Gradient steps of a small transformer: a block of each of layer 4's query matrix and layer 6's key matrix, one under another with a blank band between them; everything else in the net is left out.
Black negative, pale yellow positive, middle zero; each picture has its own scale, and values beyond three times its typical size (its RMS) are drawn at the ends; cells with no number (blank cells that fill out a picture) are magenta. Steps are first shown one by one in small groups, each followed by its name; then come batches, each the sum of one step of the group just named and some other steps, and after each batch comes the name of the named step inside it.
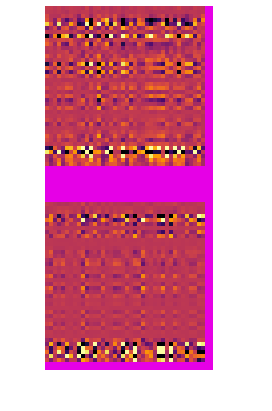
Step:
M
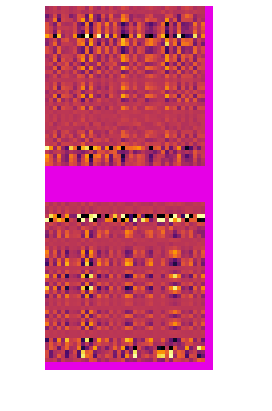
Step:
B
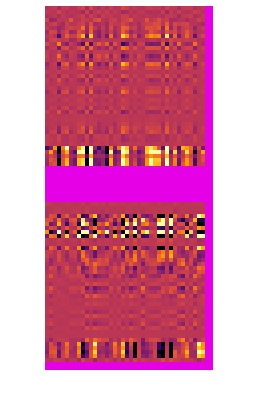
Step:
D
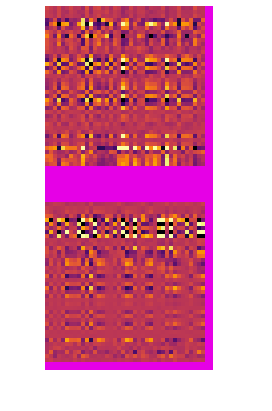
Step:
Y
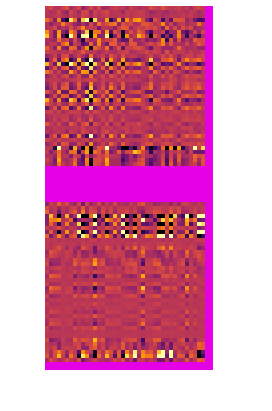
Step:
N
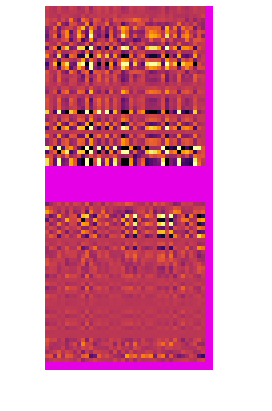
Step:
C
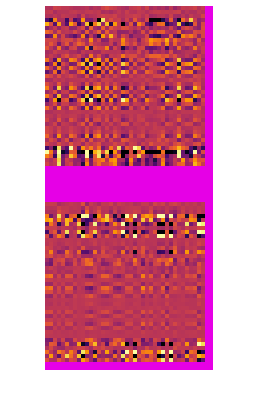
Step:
M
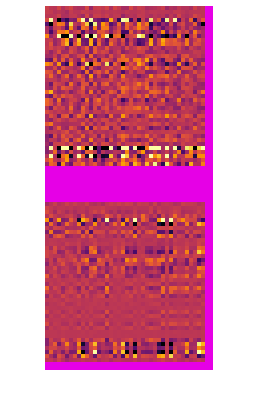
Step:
Y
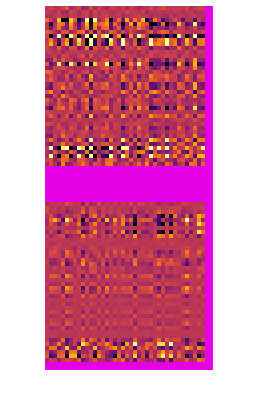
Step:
N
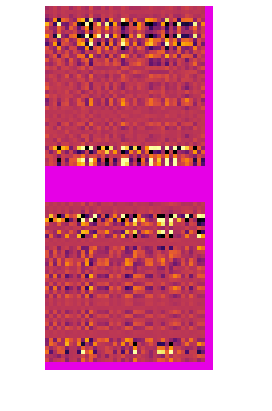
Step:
B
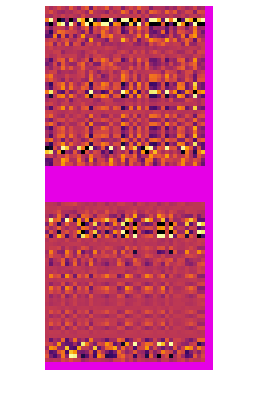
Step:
M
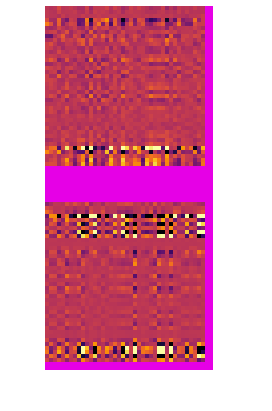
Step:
M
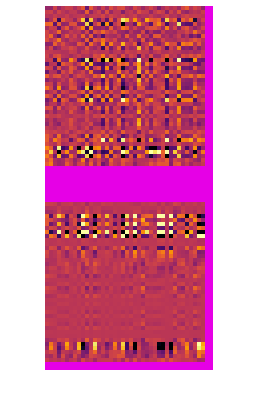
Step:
D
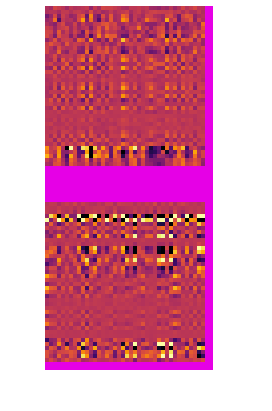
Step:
B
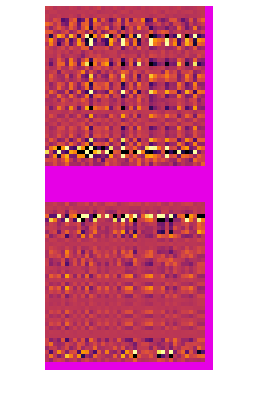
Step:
M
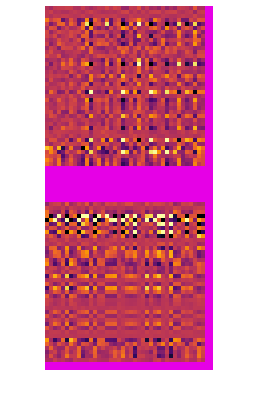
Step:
C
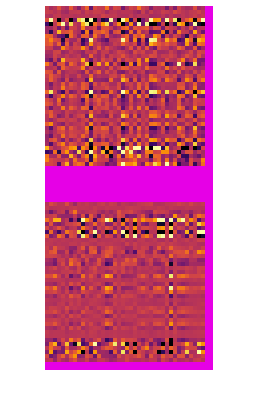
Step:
Y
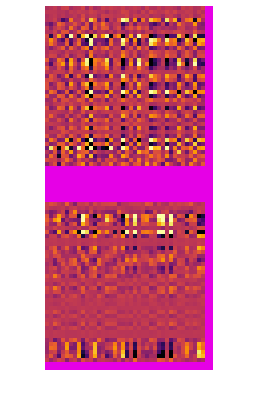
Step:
D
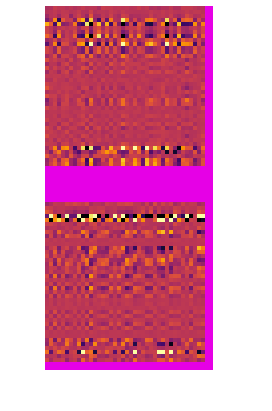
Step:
B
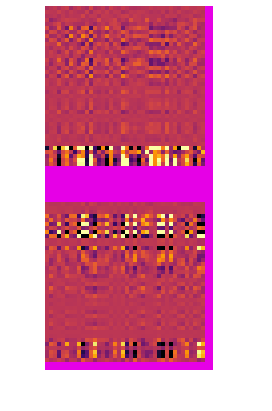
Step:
D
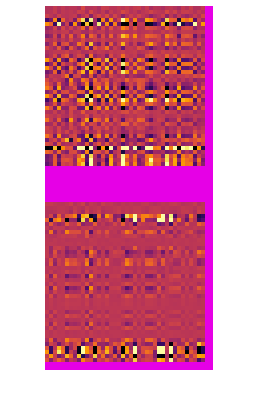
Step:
M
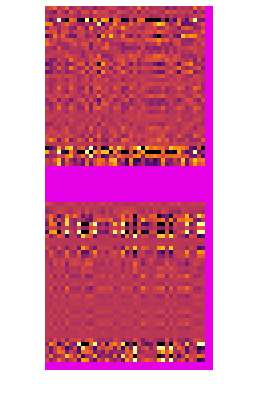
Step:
M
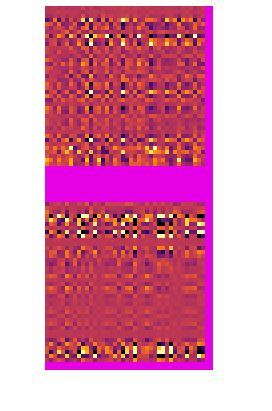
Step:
C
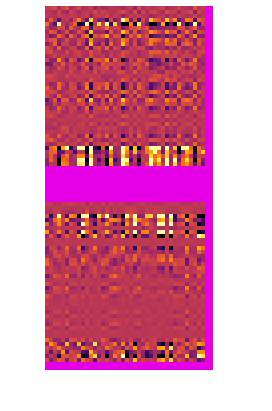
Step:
D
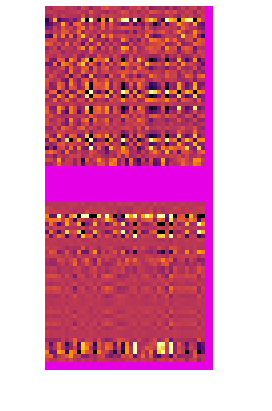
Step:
C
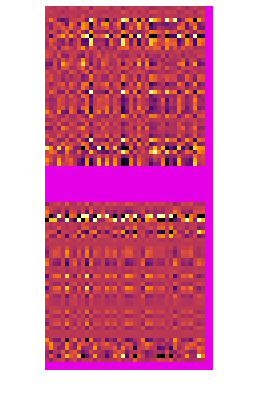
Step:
C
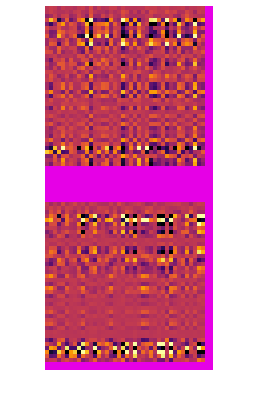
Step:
B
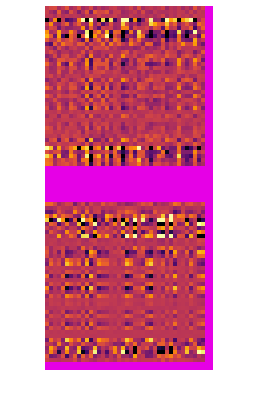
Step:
Y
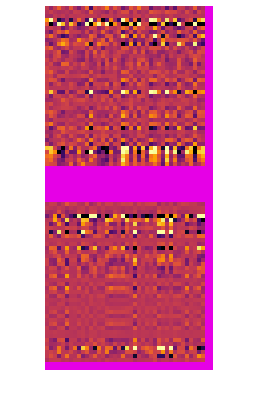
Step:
D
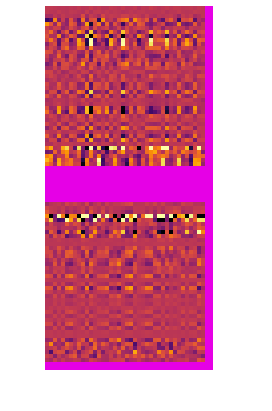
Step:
C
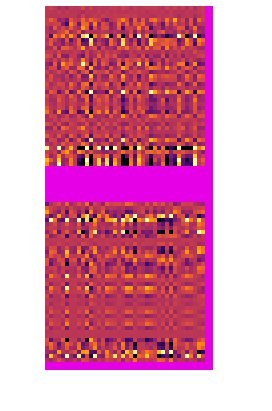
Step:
C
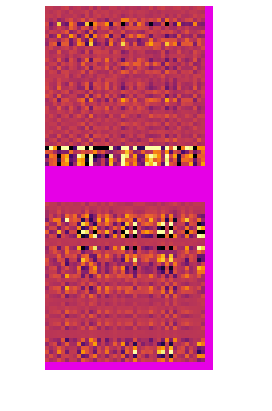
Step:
D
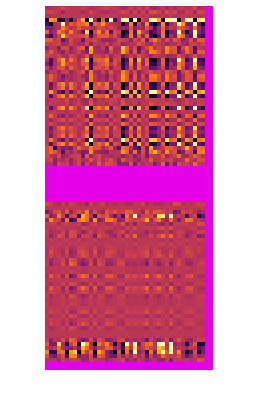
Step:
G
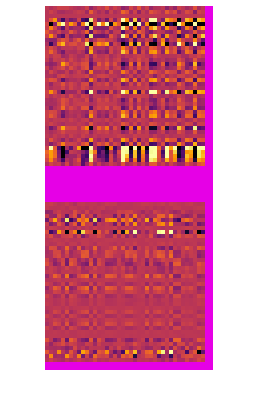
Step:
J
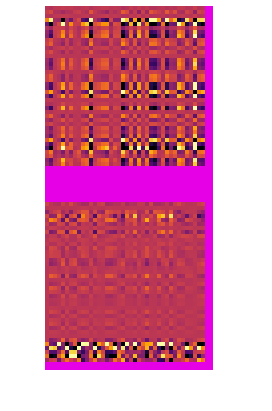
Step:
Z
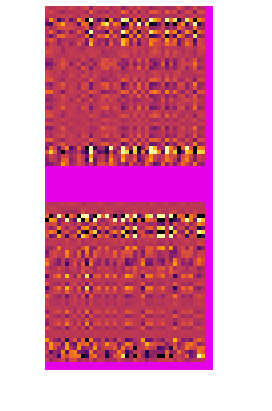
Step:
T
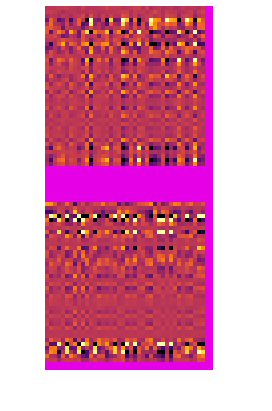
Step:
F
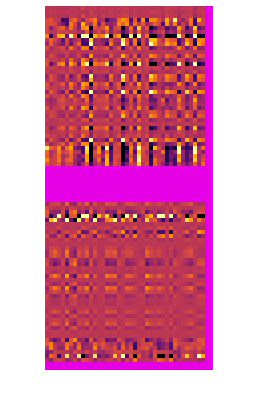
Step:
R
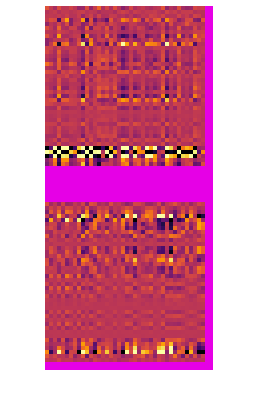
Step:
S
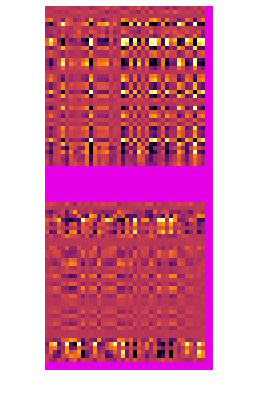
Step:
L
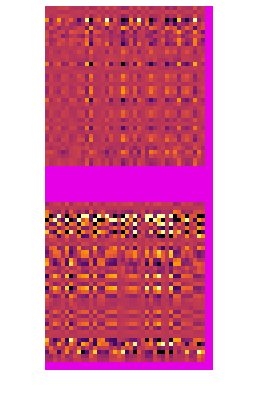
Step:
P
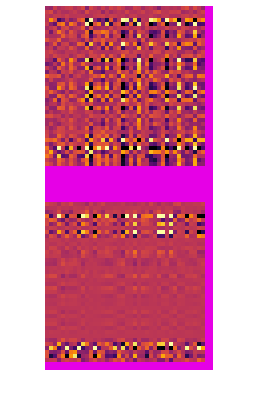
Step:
Z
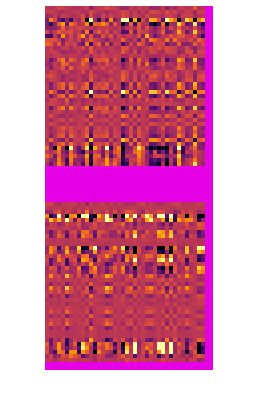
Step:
G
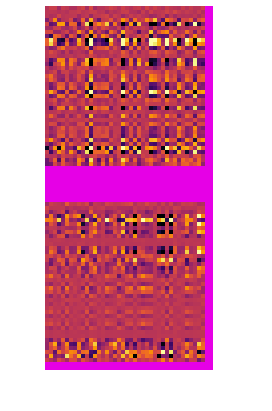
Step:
L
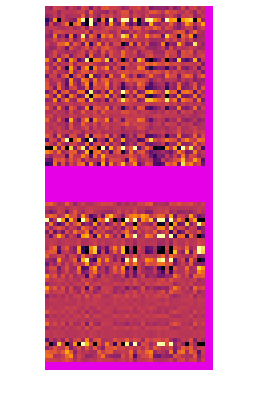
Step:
F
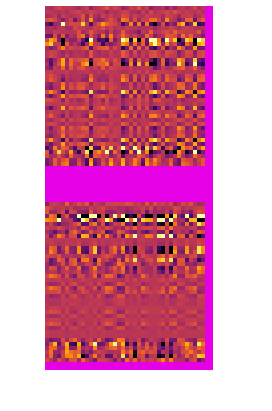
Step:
L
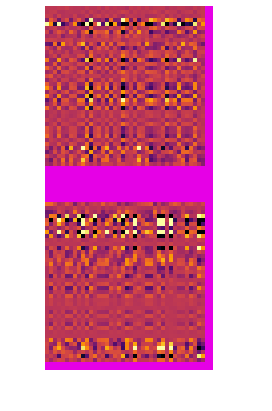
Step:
F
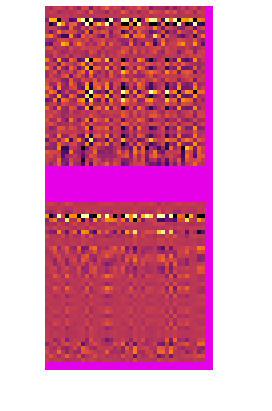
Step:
J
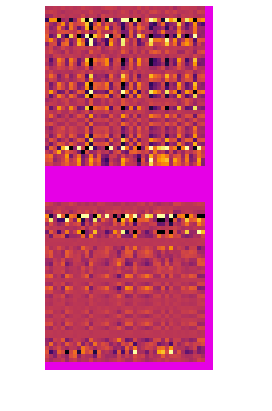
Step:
G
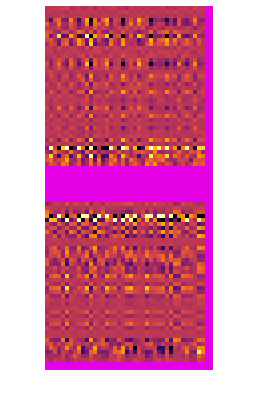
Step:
P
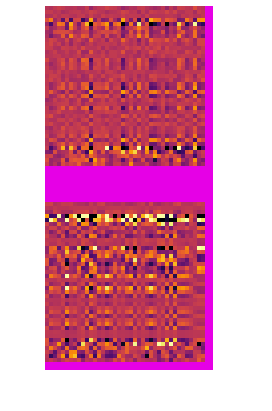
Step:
Z
